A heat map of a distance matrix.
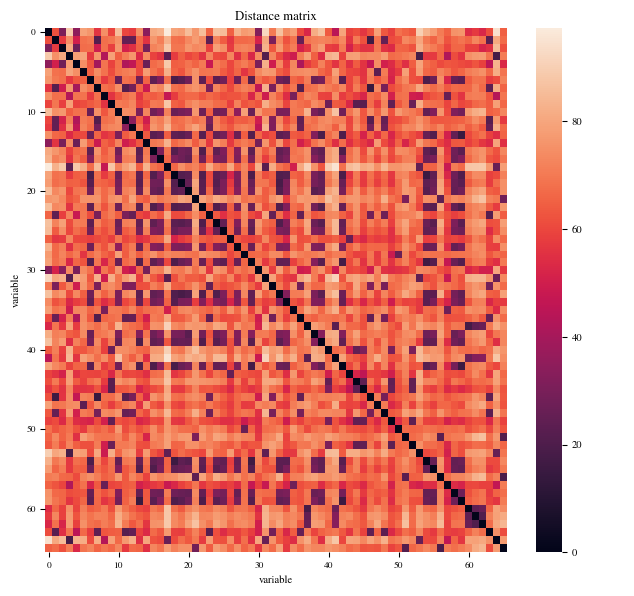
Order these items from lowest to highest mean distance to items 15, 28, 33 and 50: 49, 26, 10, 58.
58, 10, 49, 26
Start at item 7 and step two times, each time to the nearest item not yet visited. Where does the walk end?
1
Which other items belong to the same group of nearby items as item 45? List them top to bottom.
9, 40, 44, 49, 52
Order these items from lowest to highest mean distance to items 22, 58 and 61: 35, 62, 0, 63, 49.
62, 49, 63, 35, 0
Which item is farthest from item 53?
0
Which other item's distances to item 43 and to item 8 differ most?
35
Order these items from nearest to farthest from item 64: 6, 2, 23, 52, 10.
6, 10, 52, 23, 2
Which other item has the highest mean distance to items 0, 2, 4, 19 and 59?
17
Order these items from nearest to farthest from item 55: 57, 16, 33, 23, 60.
33, 16, 57, 23, 60
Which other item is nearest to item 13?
59
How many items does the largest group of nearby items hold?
22
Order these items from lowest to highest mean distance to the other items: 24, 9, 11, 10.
24, 10, 11, 9
